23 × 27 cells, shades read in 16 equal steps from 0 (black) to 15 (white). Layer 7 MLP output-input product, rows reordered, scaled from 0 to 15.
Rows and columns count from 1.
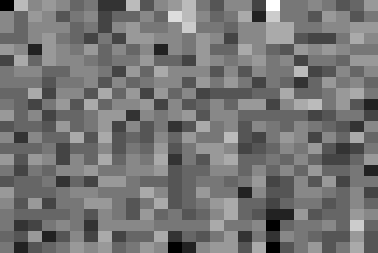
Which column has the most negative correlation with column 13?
8
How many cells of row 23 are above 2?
23
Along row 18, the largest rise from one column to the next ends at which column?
19
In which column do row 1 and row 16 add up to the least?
1
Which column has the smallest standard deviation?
6
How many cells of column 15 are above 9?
1
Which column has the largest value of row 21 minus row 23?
13
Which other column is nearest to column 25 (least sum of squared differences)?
5
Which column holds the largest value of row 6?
2
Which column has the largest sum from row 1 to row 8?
20
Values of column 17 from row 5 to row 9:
6 7 8 9 5
